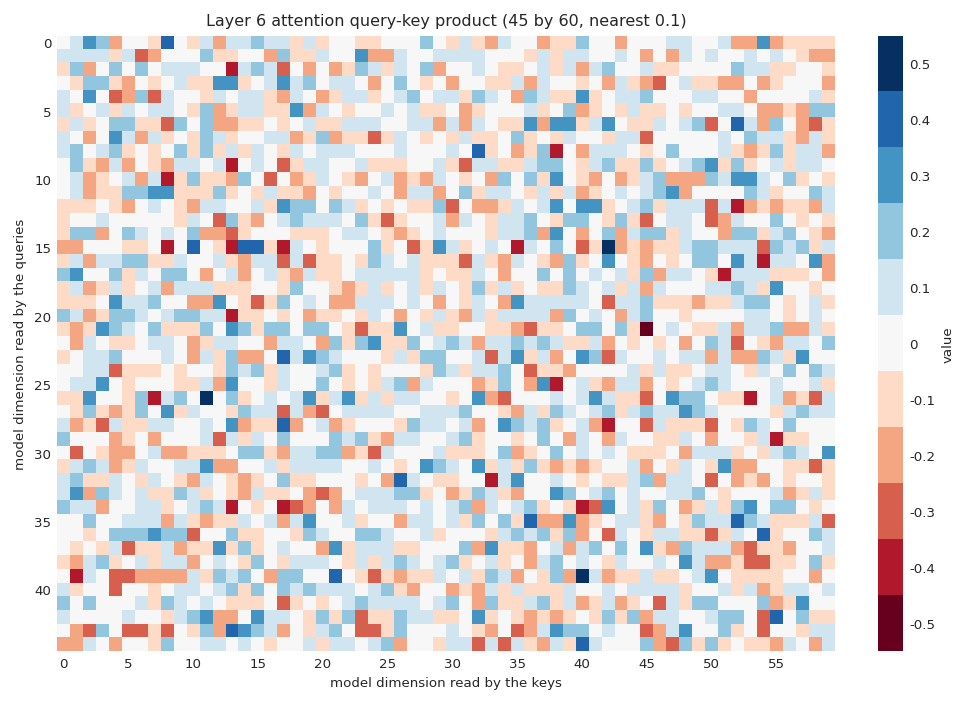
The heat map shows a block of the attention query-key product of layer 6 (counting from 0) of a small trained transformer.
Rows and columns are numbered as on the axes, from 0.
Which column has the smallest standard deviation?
44
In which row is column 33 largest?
37
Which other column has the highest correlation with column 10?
42
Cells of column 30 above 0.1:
3
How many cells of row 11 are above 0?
23
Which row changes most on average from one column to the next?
15
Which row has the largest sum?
27
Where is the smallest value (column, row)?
45, 21
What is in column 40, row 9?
-0.1
